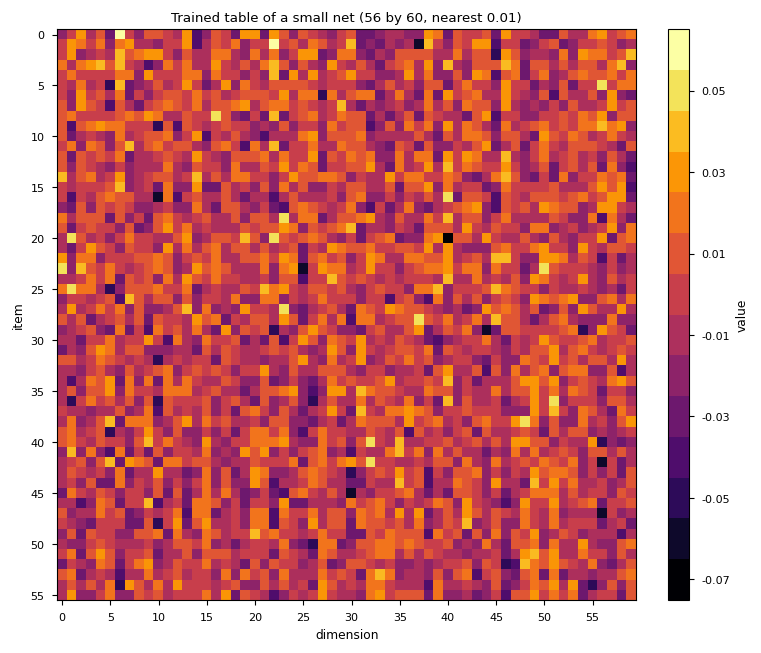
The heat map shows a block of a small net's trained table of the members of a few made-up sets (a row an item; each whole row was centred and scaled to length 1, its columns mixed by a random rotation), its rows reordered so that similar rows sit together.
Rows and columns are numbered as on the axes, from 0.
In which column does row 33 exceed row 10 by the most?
21
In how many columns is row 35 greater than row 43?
32
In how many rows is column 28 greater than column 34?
32
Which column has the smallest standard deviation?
41
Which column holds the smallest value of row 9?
10
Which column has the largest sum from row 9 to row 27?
46
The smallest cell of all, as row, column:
20, 40
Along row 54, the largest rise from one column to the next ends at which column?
7
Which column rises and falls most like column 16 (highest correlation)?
22
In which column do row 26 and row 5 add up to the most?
56
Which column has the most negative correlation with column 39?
31
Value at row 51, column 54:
0.02
